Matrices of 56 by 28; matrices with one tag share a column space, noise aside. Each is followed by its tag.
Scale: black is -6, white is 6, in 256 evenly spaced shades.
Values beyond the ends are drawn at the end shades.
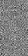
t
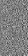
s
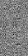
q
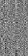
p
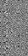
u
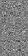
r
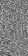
s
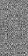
q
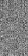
p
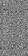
u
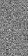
t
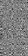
q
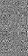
r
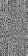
p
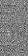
r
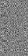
r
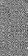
u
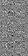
u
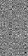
q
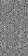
u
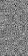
s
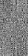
p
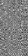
t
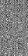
p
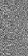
t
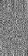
p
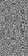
s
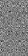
r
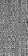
p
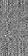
p
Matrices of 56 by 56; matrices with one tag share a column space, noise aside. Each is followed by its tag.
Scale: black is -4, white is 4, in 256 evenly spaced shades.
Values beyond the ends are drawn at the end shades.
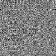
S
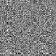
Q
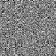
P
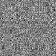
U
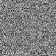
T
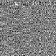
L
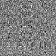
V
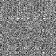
U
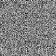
P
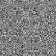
Q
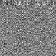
L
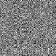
P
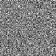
P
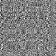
U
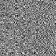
T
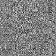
U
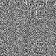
L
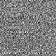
T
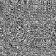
S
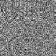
U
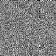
P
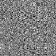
U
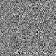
T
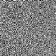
P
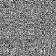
P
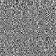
L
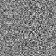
V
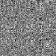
S
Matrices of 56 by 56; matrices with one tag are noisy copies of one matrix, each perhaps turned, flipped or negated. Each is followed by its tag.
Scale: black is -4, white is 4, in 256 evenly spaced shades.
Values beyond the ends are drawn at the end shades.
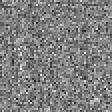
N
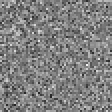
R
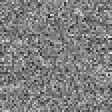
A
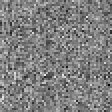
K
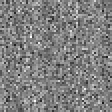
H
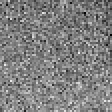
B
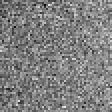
B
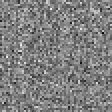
N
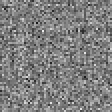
N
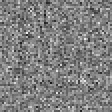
N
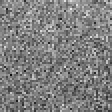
B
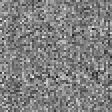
K
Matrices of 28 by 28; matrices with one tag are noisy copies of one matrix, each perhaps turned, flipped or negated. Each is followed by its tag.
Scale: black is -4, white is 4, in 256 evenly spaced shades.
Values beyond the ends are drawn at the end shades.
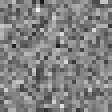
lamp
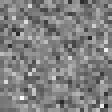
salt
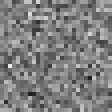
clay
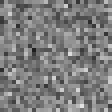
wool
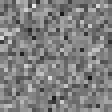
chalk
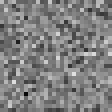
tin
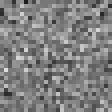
tin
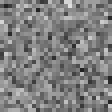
wool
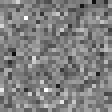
wool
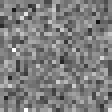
chalk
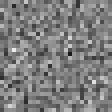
chalk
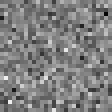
chalk
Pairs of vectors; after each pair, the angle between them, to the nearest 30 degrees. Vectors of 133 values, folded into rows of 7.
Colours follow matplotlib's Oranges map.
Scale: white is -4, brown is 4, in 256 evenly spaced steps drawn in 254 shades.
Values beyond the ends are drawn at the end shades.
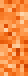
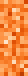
120 degrees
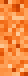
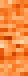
60 degrees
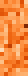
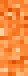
60 degrees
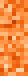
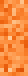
150 degrees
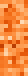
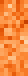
120 degrees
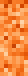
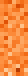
60 degrees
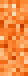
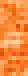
120 degrees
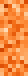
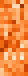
60 degrees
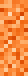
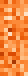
60 degrees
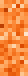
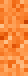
120 degrees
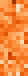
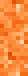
30 degrees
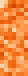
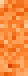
60 degrees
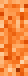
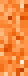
60 degrees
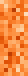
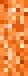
150 degrees
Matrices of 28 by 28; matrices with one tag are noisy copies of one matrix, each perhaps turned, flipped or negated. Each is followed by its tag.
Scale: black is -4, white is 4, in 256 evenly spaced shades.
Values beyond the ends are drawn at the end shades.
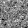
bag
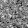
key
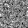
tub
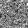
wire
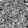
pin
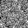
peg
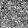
bag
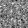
tub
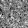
key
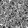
pin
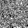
key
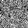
key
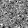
pin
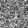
key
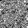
pin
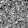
peg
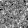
pin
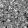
key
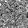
wire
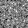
tub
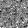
peg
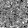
peg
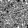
pin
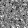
tub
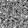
tub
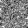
pin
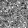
bag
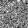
pin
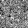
key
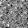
bag
